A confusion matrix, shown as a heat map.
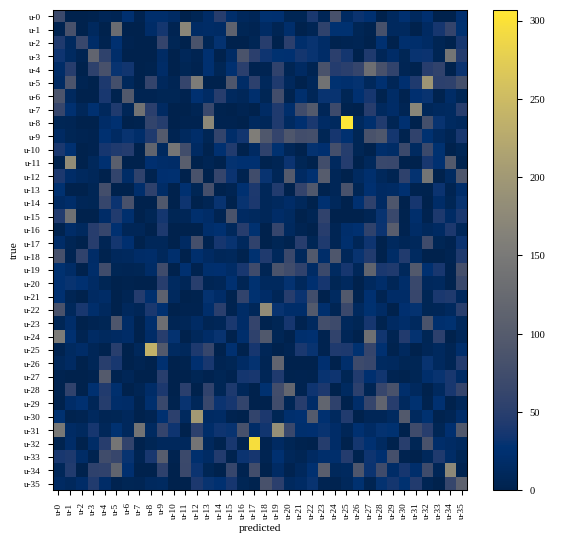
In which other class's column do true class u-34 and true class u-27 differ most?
u-5
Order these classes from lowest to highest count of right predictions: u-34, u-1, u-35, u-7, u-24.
u-24, u-1, u-35, u-7, u-34
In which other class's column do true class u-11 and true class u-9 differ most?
u-1
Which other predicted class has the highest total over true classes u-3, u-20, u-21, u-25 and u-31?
u-9
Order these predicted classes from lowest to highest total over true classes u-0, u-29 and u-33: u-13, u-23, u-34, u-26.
u-34, u-26, u-13, u-23
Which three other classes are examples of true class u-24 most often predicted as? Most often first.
u-0, u-27, u-18
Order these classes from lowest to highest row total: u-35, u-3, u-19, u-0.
u-0, u-35, u-3, u-19
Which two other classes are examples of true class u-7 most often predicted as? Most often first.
u-31, u-22
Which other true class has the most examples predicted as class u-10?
u-30
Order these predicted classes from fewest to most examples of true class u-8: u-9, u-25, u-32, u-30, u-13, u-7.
u-7, u-30, u-9, u-32, u-13, u-25
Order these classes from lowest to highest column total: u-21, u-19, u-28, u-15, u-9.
u-21, u-15, u-28, u-19, u-9
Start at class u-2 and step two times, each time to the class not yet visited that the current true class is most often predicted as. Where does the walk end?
u-32
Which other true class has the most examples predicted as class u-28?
u-29
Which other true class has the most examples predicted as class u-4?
u-27
